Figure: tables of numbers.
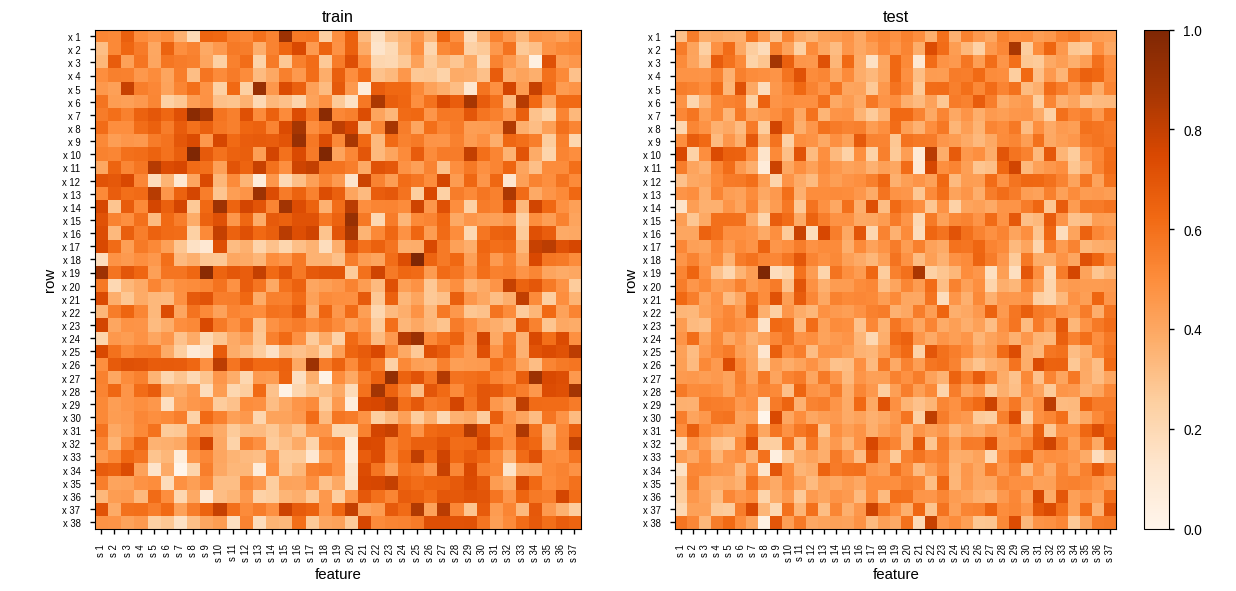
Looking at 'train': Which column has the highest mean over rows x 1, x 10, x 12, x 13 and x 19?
s 9
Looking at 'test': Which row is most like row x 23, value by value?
x 36
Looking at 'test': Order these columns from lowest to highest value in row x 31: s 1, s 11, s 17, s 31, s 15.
s 17, s 15, s 1, s 11, s 31
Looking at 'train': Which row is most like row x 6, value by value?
x 31
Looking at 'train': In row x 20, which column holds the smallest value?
s 2
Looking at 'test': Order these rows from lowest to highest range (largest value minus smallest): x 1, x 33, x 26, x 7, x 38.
x 1, x 7, x 26, x 33, x 38
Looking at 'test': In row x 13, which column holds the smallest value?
s 21
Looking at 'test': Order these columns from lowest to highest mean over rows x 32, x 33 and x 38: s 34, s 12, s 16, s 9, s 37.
s 9, s 34, s 16, s 12, s 37
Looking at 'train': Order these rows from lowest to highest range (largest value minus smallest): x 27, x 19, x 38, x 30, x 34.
x 30, x 38, x 19, x 34, x 27
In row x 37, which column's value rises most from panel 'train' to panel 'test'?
s 37
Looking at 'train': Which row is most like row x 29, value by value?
x 35
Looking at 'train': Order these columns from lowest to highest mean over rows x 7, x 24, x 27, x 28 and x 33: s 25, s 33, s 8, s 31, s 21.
s 8, s 31, s 33, s 21, s 25
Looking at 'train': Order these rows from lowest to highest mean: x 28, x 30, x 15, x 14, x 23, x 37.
x 30, x 23, x 28, x 15, x 37, x 14
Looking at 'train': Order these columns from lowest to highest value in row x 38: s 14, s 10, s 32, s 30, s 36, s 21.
s 14, s 10, s 32, s 30, s 36, s 21
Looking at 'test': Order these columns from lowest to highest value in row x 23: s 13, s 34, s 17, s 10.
s 34, s 13, s 17, s 10
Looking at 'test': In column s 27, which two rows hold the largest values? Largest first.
x 29, x 32
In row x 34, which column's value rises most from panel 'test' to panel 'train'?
s 1
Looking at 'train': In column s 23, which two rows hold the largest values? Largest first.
x 27, x 8
